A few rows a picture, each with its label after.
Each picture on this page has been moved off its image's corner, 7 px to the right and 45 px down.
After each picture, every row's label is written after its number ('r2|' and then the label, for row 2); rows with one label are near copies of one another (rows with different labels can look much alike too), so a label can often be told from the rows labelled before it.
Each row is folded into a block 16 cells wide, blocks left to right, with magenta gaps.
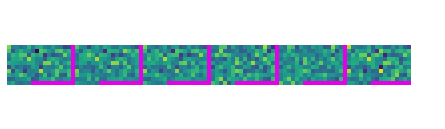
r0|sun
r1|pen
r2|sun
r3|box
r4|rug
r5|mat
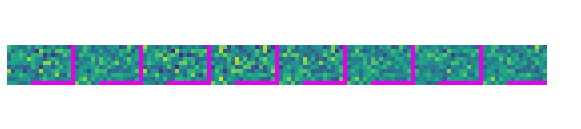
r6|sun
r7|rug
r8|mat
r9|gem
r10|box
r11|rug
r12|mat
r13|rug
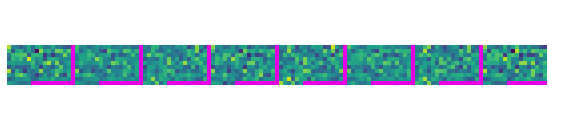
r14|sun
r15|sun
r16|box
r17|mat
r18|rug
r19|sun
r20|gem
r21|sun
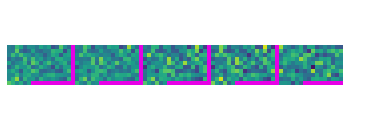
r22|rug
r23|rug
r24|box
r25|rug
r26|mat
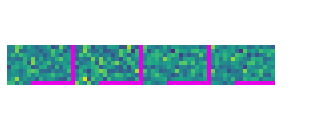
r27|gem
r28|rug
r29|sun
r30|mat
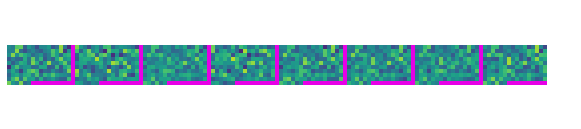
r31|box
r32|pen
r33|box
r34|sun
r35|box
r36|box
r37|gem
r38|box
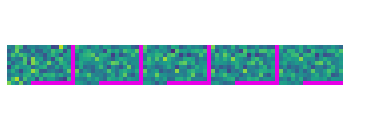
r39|rug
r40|pen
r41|mat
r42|sun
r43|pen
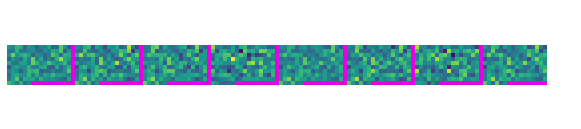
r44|box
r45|box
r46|gem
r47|sun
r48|box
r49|rug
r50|mat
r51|box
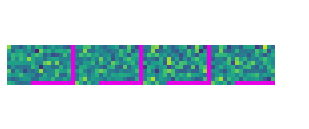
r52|sun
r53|gem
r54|gem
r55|rug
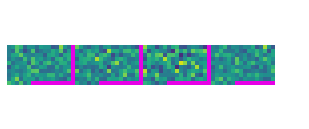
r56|rug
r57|mat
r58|pen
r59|box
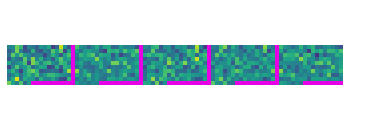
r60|rug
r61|pen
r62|box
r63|gem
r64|pen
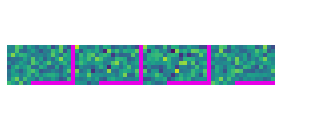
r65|box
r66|mat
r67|sun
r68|gem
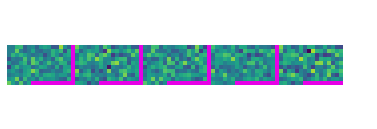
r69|rug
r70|mat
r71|box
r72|pen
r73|sun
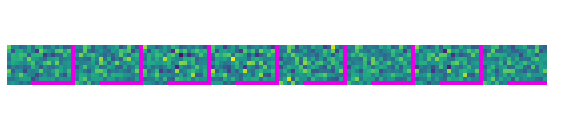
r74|sun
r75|box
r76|mat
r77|pen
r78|rug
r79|rug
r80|mat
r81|gem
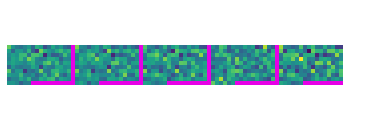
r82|mat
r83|mat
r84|sun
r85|rug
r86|sun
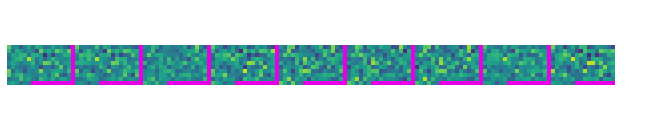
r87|pen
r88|sun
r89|box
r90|pen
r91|gem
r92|rug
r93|gem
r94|sun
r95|pen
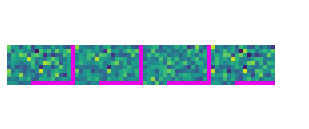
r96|pen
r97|mat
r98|rug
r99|mat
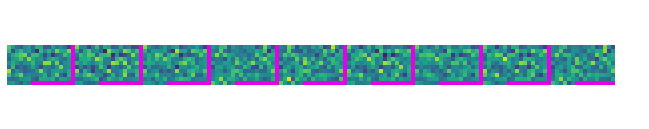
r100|pen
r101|sun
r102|mat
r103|box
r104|rug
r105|pen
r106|sun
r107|pen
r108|box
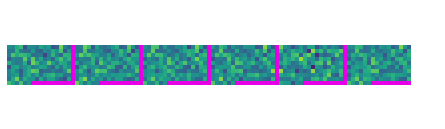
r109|rug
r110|gem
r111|box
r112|rug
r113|mat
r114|rug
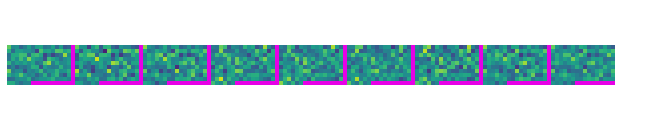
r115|sun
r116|pen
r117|mat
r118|rug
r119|rug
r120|gem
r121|gem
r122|mat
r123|mat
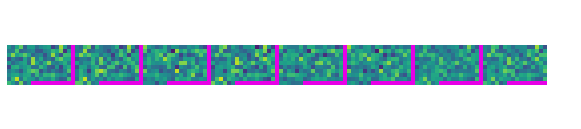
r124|box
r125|gem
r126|mat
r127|box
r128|sun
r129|mat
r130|box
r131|box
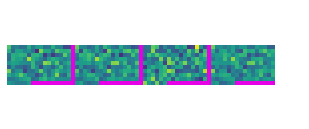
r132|sun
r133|sun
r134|rug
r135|sun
